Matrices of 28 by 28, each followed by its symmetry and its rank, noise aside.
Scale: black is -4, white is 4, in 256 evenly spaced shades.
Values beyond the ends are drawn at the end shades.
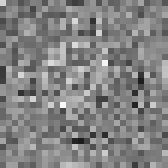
symmetric, rank six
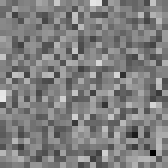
symmetric, rank eight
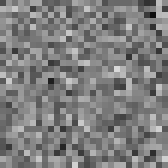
no symmetry, rank eight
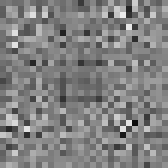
symmetric, rank four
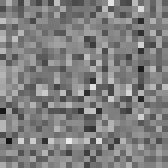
antisymmetric, rank four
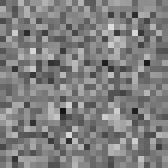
no symmetry, rank six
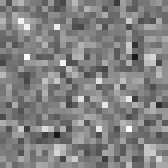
symmetric, rank eight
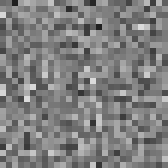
antisymmetric, rank eight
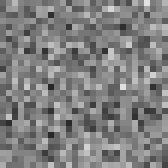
no symmetry, rank eight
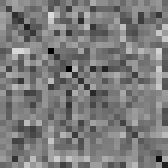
symmetric, rank four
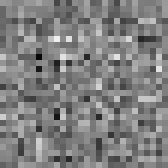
antisymmetric, rank four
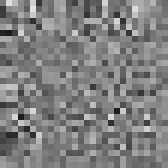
antisymmetric, rank four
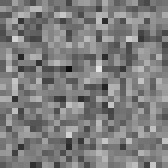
no symmetry, rank eight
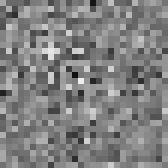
symmetric, rank eight
